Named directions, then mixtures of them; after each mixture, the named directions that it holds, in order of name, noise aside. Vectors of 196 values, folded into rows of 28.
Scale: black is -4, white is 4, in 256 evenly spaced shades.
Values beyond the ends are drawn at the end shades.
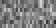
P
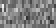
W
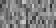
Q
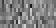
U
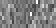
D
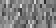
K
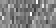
D.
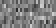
D, P.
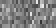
D, P, W.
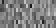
Q, U.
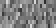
K.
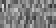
K, Q, W.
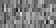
P, W.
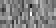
D, U.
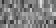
P, U.
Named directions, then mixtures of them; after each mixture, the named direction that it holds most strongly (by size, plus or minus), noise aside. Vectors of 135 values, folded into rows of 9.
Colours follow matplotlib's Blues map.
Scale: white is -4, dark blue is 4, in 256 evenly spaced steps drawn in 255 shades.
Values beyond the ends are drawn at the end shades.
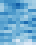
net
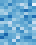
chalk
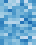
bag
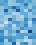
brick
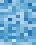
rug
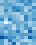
brick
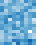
brick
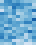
net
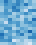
net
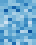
brick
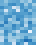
brick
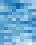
net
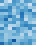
rug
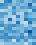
rug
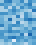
rug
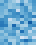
bag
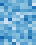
chalk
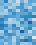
bag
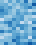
chalk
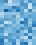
brick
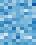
chalk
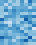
bag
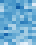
net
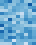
rug
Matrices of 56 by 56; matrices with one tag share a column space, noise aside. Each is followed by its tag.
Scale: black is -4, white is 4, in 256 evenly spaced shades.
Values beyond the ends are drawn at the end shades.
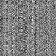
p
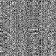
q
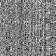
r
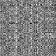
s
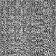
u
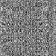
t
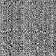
q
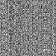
p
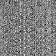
u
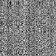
u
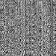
u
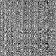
q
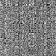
s
